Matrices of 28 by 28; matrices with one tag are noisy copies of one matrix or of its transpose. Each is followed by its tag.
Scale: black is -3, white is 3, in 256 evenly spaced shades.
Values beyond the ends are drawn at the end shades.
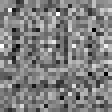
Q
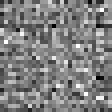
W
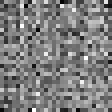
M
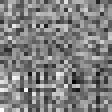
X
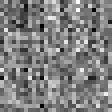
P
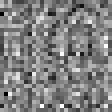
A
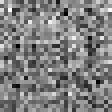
Q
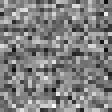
A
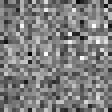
M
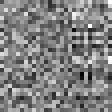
X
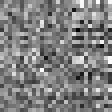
X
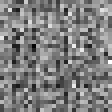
Q
